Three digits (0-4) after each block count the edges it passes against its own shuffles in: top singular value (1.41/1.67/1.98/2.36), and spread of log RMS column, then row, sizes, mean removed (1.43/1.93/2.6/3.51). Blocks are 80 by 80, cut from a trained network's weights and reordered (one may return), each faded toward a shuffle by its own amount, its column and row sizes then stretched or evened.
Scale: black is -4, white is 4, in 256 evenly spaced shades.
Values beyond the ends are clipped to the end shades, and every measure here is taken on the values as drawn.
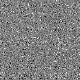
0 1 2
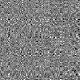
3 2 2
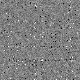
0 1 1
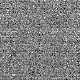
1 2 0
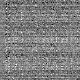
4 3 0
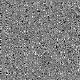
1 2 1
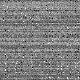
4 2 0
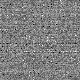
1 1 1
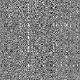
3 3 2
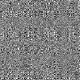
3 2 3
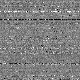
3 0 3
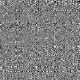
2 3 3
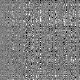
2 4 1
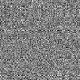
4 1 2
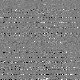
2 1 3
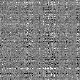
3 3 2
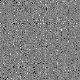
0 2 1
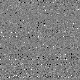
0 1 2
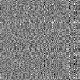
4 2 1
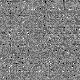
0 1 2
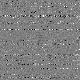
1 0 3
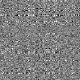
3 2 3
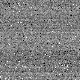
1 1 1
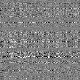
3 0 4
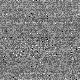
1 1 2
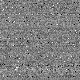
0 0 2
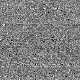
0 0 2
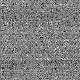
1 2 0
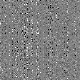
2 3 0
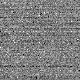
2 1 2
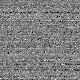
2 0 2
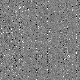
0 2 0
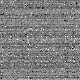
3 1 1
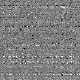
2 2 3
